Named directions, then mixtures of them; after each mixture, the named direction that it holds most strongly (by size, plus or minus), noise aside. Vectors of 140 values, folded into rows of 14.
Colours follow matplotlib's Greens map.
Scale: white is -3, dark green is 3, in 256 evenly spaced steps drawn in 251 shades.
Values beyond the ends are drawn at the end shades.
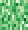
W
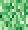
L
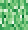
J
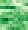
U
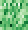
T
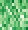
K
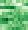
U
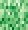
T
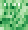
T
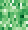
T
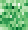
U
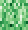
T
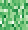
J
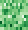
T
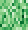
K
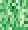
K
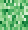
T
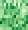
T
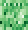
T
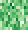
L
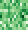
T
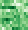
U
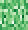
J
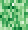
L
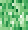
K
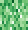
K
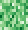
L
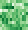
U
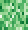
L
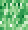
T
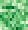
L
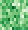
K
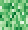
L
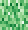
W
